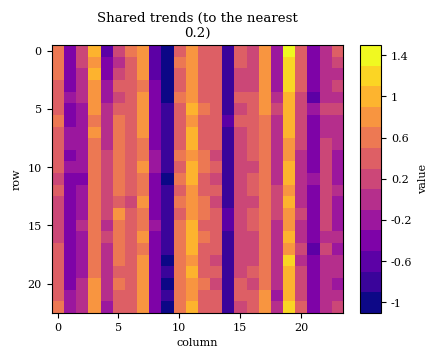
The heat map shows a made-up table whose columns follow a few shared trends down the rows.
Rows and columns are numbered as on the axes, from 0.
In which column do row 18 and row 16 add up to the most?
19
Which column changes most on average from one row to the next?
23
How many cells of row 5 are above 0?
17
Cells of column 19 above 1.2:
1
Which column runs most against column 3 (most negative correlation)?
4
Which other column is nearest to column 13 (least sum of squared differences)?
6
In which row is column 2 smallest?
11
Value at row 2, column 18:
-0.2
